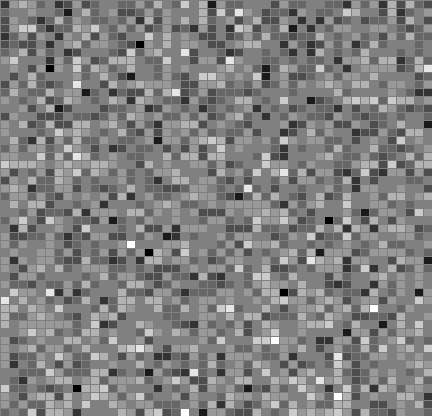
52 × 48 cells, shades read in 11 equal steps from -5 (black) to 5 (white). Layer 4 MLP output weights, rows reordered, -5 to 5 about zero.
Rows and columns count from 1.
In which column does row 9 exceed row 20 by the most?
32
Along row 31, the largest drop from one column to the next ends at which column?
16
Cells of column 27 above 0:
22
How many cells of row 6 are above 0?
15
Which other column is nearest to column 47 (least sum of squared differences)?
1
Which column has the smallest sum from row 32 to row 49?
9
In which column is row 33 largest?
35
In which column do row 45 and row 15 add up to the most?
38
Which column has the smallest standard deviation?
46
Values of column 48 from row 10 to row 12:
-1 1 -3
